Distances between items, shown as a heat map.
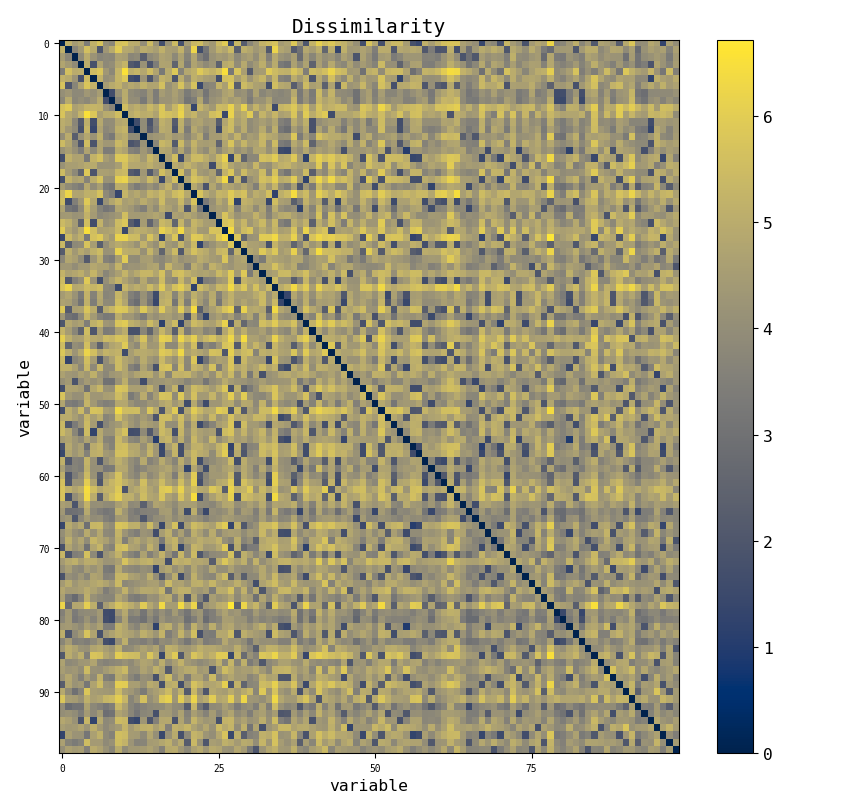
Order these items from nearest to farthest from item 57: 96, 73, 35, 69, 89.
96, 89, 69, 73, 35
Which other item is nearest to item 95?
46
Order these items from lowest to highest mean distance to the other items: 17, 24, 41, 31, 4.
31, 24, 17, 4, 41
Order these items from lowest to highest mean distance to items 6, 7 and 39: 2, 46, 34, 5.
2, 46, 5, 34
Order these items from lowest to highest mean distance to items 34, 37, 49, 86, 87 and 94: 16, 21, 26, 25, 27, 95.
95, 25, 21, 26, 16, 27
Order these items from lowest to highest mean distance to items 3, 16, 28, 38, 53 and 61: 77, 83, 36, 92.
92, 77, 83, 36
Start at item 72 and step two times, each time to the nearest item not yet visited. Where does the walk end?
24
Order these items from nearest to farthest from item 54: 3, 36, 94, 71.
94, 3, 36, 71
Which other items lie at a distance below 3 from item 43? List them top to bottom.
10, 26, 62
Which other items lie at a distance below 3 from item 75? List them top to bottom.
31, 69, 84, 98
